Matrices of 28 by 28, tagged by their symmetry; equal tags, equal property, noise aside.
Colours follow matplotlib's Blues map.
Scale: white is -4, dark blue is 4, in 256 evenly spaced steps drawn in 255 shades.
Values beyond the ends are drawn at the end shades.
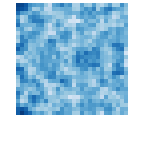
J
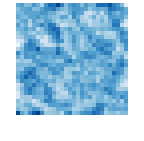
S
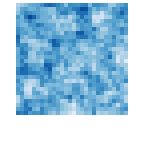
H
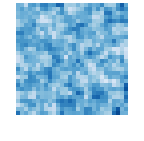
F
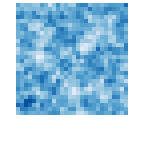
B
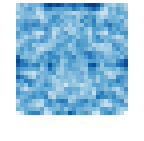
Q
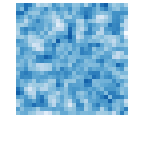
H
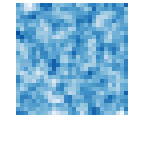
F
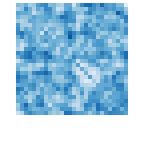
H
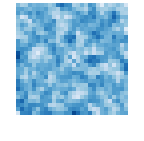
B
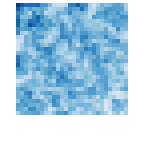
H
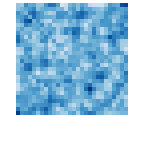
H
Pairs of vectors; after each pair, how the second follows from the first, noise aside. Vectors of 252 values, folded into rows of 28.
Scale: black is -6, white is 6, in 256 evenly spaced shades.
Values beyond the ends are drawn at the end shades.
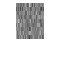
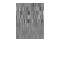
wrapped around, partly zeroed.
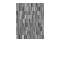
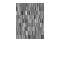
wrapped around.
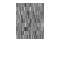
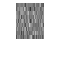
sign-scrambled.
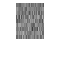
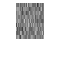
shuffled.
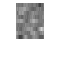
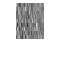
shuffled.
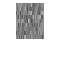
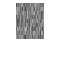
shuffled.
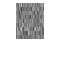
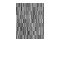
sign-scrambled.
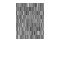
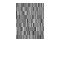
shuffled.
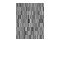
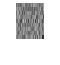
shuffled.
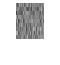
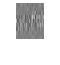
wrapped around, partly zeroed.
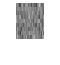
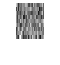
reversed, scaled up.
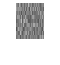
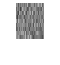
wrapped around.
